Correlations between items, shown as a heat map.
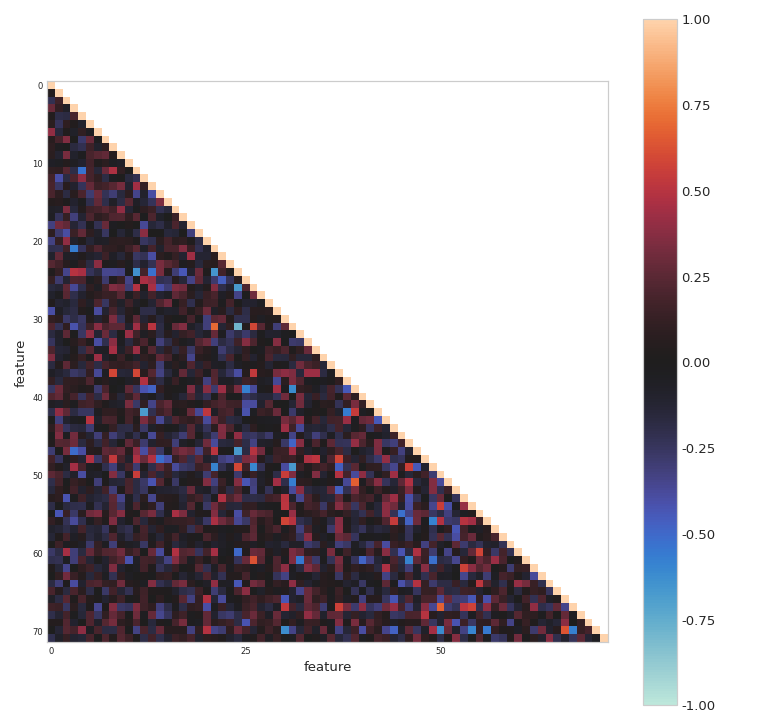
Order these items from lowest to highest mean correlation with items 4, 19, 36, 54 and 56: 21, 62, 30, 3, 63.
63, 3, 21, 30, 62
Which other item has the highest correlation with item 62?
53
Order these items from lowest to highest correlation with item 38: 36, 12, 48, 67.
36, 48, 67, 12
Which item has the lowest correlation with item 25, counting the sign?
39
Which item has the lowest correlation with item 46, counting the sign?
61
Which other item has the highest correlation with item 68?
48
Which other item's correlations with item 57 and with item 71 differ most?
52
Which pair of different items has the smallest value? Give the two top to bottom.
24, 31
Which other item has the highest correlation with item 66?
70
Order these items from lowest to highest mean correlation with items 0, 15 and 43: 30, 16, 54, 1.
1, 16, 54, 30
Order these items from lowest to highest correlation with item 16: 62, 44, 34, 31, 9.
34, 44, 62, 31, 9
